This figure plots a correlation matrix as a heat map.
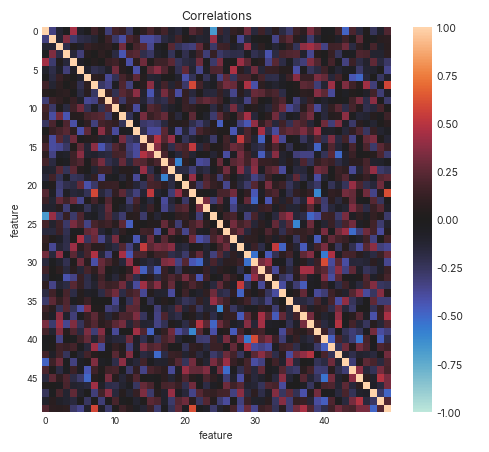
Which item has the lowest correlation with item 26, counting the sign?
44
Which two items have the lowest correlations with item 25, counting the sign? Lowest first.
36, 12
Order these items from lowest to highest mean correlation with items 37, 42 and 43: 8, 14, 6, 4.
4, 14, 8, 6
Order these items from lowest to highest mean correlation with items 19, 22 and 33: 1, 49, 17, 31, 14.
17, 31, 1, 49, 14
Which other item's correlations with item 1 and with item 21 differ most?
15
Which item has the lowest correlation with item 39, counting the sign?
21
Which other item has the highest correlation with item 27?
5
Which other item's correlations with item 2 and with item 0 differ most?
43
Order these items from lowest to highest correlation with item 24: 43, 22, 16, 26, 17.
22, 16, 17, 26, 43
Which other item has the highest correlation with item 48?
45
